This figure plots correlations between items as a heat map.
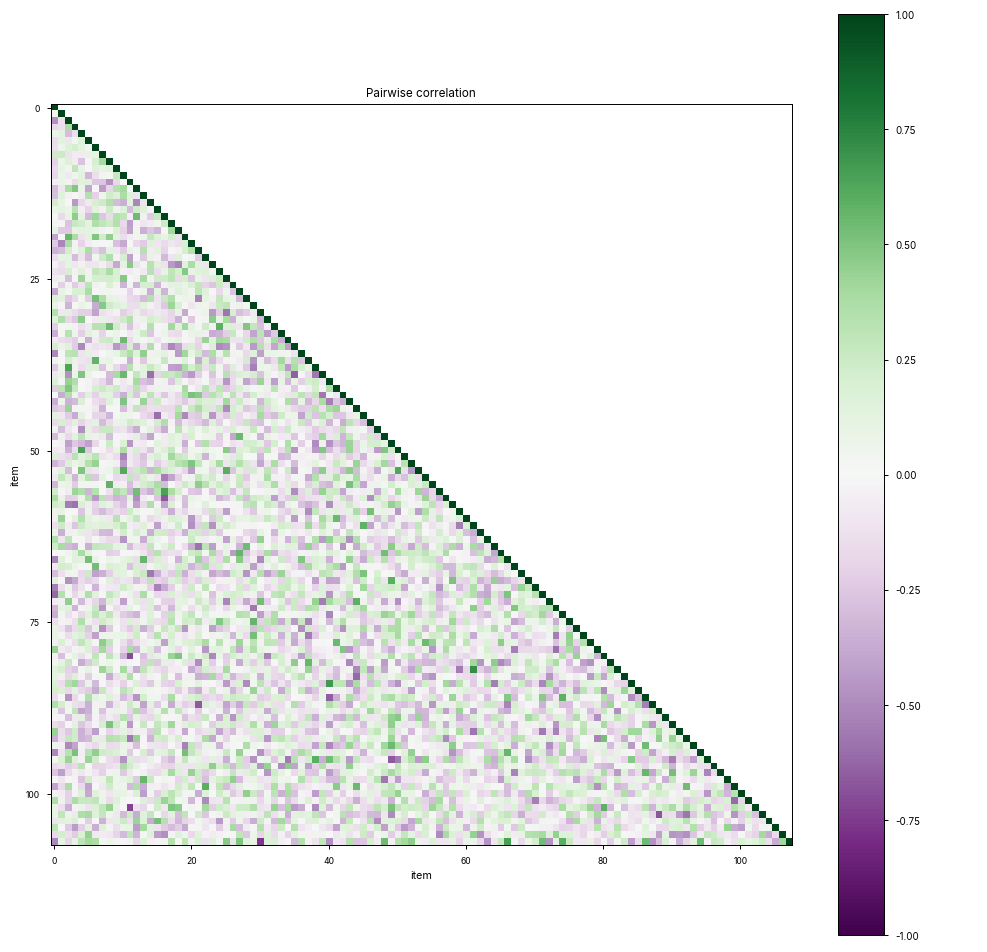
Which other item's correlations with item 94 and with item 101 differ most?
0
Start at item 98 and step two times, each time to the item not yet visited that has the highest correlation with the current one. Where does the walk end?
66
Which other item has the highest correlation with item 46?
59
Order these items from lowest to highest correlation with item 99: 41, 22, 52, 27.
27, 52, 41, 22
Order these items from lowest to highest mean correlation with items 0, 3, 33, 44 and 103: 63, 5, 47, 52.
47, 52, 5, 63
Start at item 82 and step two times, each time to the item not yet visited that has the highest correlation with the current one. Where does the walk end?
45
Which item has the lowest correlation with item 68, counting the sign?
14
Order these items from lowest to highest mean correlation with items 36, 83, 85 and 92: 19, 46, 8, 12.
8, 19, 12, 46
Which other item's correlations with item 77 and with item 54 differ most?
95
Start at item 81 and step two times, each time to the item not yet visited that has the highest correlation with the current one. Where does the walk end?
6
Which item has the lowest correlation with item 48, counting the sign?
98
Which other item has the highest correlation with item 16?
56
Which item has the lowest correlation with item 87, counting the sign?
21
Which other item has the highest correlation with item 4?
50
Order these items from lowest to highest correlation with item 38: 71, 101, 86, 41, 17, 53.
17, 53, 86, 101, 71, 41
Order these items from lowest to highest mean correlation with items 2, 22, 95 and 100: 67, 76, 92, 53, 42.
53, 76, 42, 92, 67
